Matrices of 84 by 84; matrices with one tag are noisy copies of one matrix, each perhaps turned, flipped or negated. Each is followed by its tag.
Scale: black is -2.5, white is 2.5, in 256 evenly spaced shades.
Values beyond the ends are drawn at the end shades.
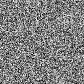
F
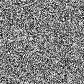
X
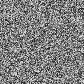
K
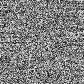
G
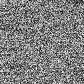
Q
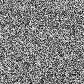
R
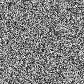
K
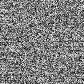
G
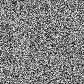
X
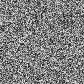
F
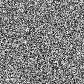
K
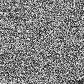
Q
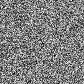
F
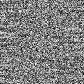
G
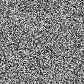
X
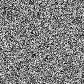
K
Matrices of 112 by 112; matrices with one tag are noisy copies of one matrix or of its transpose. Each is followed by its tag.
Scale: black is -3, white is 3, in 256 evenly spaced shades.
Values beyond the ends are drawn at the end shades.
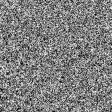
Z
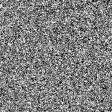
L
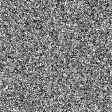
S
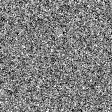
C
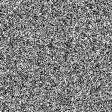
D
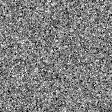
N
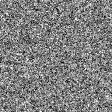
S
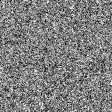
D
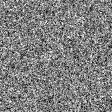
N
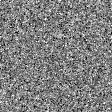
C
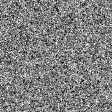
S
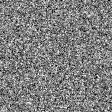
L
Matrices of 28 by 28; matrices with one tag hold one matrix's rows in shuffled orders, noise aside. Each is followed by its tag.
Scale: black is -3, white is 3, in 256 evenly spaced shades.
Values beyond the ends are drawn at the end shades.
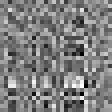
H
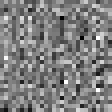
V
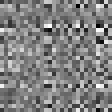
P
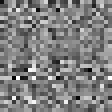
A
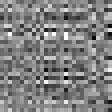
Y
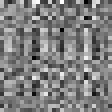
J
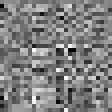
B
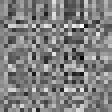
H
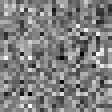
V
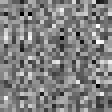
V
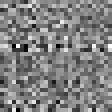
A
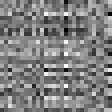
Y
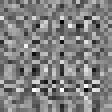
J
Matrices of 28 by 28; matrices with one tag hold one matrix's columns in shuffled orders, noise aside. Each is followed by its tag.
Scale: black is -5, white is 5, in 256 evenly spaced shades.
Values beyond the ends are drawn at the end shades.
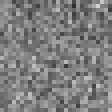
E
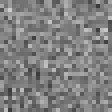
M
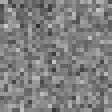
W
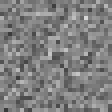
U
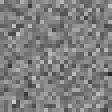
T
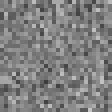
W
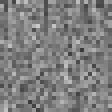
W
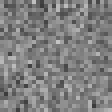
E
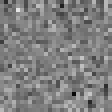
E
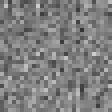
E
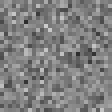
U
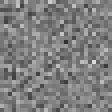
T
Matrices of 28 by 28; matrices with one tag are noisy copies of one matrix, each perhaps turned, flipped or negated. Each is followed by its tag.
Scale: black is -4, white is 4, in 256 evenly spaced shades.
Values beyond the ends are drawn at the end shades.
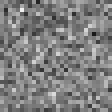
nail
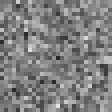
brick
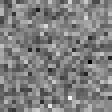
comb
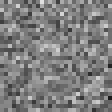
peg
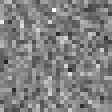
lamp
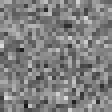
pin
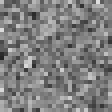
lamp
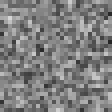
lamp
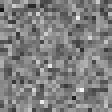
nail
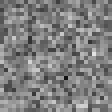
nail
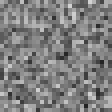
peg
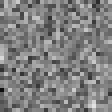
lamp
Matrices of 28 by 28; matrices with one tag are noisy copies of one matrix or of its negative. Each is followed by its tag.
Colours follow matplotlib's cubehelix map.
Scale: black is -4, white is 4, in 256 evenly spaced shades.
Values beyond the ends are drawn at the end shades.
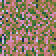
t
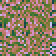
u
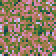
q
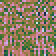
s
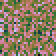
q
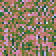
s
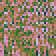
s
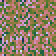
t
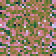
u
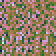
t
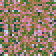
q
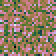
q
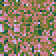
q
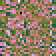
u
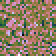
u
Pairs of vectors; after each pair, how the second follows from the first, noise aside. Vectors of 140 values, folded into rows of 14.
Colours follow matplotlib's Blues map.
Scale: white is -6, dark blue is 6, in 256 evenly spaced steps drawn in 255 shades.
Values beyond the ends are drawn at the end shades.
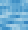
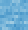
negated, shrunk.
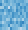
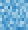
negated.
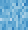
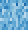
copied.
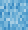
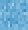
negated, shrunk.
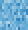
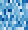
reversed, scaled up.
